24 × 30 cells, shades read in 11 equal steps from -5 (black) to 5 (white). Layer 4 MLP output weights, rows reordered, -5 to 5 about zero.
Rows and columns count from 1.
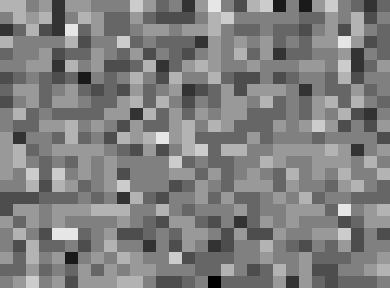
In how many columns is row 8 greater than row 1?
10
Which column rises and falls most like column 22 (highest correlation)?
24
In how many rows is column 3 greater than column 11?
13
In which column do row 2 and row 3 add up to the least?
5
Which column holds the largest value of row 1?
17
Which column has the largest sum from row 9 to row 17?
25
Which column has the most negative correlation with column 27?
11
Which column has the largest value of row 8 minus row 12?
2
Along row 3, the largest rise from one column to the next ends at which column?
6
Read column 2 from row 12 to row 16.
-3 2 2 0 0
